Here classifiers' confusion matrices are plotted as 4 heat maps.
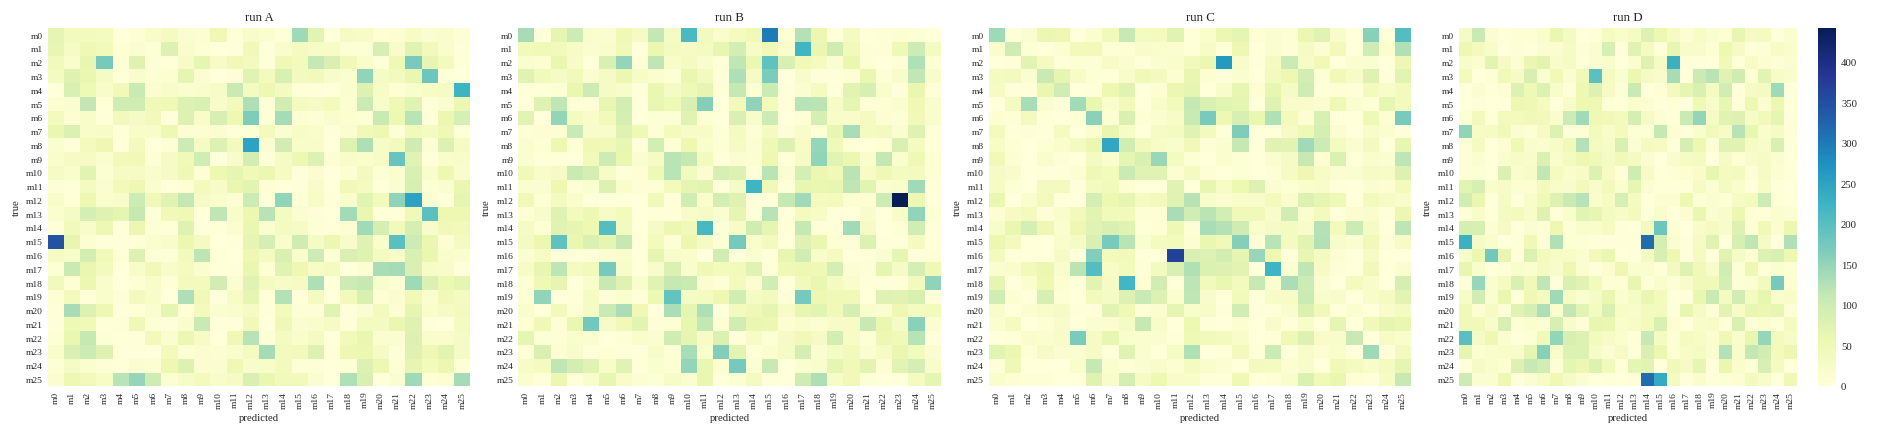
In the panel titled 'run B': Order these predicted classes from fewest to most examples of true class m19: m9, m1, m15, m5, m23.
m5, m15, m23, m1, m9
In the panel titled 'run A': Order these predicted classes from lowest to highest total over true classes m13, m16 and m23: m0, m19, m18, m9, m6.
m6, m0, m9, m19, m18
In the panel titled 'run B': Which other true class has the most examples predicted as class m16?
m12
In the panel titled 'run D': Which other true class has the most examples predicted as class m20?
m23
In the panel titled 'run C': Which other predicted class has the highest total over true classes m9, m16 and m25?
m11
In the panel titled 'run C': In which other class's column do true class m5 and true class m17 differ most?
m6
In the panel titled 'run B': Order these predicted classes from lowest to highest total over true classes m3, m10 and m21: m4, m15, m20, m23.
m23, m20, m4, m15
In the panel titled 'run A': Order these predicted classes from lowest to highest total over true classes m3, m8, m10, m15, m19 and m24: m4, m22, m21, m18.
m4, m18, m21, m22
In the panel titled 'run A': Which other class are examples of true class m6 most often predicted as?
m12
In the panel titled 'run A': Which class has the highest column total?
m22
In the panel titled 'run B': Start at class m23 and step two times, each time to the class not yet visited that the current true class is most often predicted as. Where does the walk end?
m17
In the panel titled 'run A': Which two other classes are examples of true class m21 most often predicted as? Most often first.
m9, m22
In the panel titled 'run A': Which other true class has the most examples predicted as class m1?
m20
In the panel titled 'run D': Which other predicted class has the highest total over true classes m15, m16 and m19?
m14
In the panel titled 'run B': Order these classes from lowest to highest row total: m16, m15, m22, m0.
m16, m22, m15, m0
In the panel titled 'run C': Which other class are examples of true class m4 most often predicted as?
m19
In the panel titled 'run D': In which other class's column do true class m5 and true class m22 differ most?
m0
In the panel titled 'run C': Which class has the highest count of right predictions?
m17
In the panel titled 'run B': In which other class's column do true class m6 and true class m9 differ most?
m2
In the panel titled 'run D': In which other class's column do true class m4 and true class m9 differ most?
m24
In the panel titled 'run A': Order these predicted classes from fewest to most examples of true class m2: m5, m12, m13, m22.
m13, m12, m5, m22
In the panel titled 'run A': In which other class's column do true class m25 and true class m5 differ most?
m18
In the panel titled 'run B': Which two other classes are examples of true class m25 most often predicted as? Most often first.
m18, m17
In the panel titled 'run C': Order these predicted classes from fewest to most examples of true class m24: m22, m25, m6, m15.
m15, m22, m25, m6
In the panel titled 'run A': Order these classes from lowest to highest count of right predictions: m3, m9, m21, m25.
m3, m21, m9, m25
